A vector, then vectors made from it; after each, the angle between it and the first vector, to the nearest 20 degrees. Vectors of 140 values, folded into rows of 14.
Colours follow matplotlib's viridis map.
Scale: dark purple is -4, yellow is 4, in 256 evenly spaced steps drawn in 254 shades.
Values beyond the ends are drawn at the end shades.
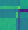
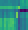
20 degrees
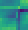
40 degrees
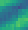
100 degrees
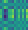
100 degrees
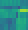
160 degrees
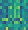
80 degrees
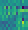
120 degrees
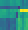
160 degrees
